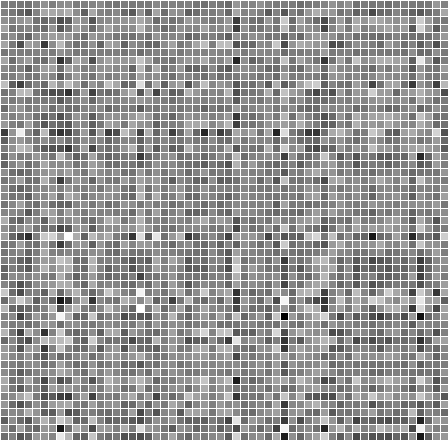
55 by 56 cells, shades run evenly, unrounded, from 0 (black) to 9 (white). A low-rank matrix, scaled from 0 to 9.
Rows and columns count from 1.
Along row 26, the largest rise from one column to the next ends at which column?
36
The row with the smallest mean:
53
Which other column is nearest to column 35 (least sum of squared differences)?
28
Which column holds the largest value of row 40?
8
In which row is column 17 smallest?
30
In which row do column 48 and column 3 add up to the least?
40
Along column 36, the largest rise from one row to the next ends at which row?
54
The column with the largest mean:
18
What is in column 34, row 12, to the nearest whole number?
6
